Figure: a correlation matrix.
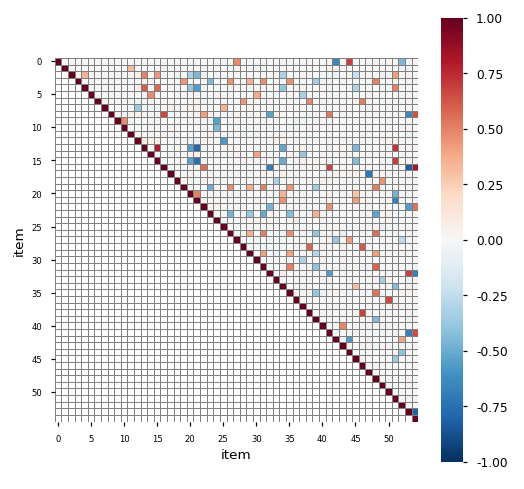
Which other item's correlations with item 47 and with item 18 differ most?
17
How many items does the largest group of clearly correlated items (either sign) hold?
9
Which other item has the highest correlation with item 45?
21
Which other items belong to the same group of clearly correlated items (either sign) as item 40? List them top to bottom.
43
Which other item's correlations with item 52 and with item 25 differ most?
12
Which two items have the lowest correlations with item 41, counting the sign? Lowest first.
53, 32
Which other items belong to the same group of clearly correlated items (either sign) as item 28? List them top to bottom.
6, 38, 46
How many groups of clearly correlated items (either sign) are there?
13
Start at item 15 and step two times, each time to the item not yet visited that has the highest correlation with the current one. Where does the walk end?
51
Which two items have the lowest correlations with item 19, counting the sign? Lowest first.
23, 39
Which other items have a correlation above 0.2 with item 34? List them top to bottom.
20, 21, 45
